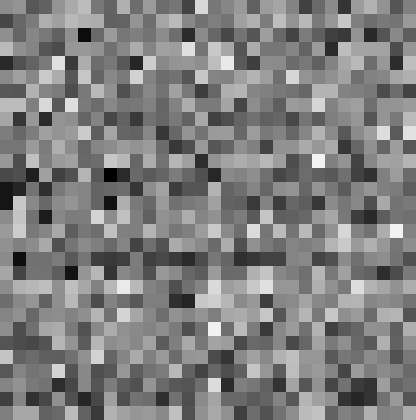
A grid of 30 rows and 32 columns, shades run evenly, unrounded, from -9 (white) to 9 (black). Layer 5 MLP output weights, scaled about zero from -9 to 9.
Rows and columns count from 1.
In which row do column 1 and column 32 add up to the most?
14
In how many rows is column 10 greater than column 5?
16
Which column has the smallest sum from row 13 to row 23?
17
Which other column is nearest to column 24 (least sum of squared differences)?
31
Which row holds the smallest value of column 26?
23
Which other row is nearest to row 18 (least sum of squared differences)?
8
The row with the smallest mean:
21
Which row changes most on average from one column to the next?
5
